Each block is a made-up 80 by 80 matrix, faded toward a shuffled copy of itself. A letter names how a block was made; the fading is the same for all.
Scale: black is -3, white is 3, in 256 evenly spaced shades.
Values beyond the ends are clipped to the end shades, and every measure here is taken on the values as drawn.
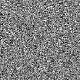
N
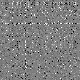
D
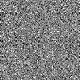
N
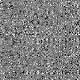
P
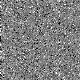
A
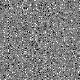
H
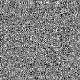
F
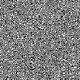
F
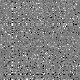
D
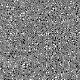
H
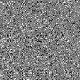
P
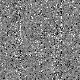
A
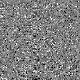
H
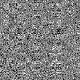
F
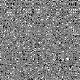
P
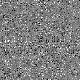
H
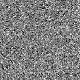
N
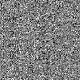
N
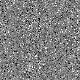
A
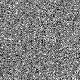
N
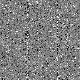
A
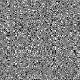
F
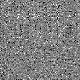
P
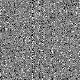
A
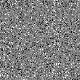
P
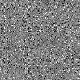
P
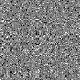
F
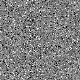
A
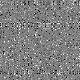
D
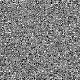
N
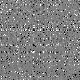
D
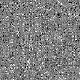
P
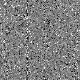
A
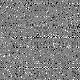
D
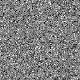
N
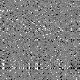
D
